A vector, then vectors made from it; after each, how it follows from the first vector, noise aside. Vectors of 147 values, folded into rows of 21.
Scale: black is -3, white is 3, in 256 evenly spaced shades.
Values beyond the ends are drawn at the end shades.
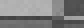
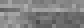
reversed, negated, shrunk.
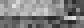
copied.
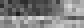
negated.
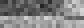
negated.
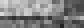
copied.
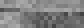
reversed, negated, shrunk.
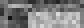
wrapped around.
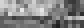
copied.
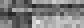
wrapped around.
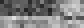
negated.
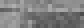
reversed, negated, shrunk.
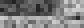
negated.
